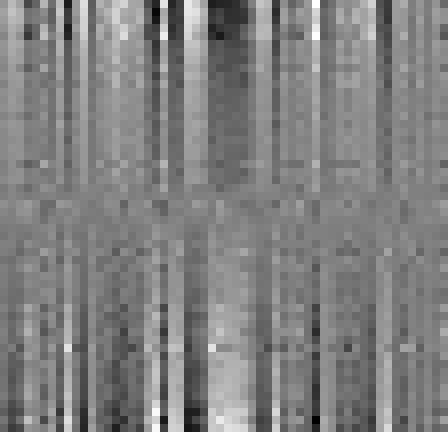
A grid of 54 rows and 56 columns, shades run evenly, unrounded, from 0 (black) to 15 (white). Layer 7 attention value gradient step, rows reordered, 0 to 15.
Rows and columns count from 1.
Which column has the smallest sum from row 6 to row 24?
20
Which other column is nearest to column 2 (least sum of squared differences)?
33
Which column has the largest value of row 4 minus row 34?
40
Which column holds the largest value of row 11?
15
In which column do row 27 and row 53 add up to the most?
28
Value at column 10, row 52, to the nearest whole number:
6
